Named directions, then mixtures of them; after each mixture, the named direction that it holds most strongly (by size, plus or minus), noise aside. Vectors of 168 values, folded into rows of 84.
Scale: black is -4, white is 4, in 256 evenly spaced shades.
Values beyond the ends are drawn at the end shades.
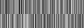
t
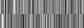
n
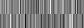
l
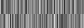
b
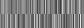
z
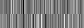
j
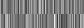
b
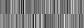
j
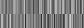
l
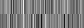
j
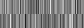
l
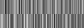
t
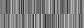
j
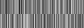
t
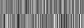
z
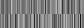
z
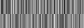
b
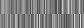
z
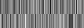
l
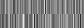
z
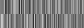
t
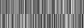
t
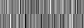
l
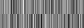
j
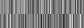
l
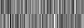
b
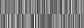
z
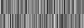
b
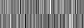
l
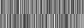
t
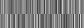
z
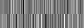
j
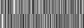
n
